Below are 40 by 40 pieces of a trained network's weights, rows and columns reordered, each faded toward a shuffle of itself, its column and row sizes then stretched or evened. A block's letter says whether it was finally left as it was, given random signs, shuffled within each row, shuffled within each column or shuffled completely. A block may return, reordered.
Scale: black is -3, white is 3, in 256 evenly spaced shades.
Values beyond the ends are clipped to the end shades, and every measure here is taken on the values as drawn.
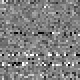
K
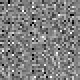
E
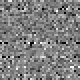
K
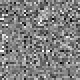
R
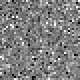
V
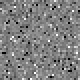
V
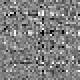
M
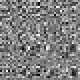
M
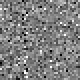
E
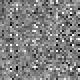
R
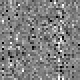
E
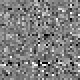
R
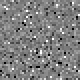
V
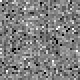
V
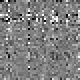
R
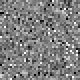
V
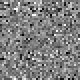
K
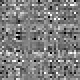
M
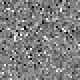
V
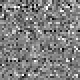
K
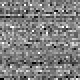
K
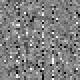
E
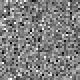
V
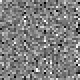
E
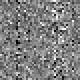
E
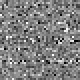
K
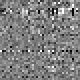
M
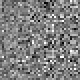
M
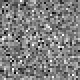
V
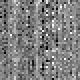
E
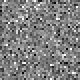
V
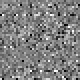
K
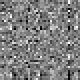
M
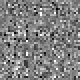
R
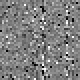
E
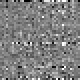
R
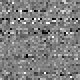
K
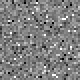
V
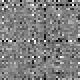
R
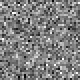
V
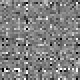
R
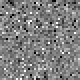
V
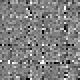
R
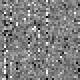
E
